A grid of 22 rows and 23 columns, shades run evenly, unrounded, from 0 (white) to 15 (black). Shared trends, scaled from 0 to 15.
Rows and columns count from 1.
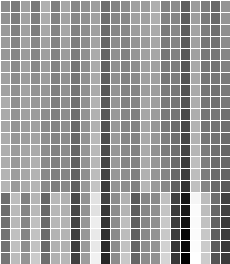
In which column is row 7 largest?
19
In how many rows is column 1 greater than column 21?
6
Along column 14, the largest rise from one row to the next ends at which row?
17
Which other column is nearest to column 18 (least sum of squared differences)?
23
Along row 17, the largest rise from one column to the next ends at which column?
11
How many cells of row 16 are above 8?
6
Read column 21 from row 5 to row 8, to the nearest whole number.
8 8 8 8
